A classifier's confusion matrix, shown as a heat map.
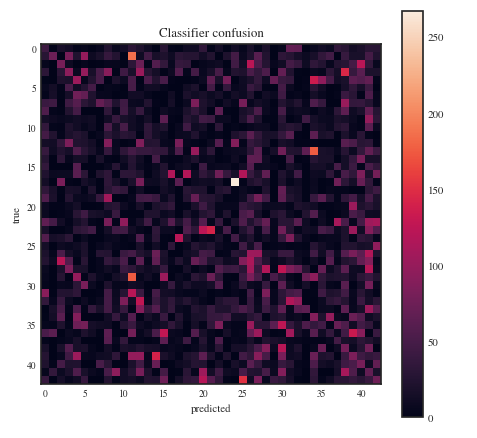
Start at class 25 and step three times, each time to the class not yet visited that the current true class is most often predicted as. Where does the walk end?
39
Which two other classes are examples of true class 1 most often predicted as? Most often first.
11, 5
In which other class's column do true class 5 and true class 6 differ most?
4
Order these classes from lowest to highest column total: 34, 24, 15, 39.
24, 15, 34, 39
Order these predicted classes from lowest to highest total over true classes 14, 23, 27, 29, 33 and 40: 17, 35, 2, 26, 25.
17, 35, 25, 2, 26
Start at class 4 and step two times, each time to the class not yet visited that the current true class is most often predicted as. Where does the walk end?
36
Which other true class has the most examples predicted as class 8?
19
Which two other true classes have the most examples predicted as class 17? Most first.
24, 12
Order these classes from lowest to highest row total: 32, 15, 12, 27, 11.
15, 11, 12, 32, 27
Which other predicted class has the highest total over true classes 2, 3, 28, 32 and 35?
26
